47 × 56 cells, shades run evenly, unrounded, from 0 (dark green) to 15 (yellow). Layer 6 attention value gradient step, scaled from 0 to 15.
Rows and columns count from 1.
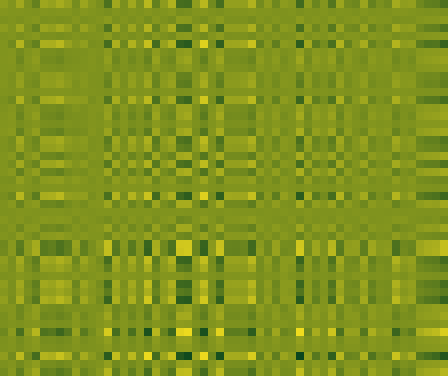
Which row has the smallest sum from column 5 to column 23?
42
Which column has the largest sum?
26
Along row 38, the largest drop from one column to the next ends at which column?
23
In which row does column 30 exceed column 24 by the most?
45
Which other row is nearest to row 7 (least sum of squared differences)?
43
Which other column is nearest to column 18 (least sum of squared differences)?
13
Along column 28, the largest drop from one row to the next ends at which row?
33
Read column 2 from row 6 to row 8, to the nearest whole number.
7 8 8
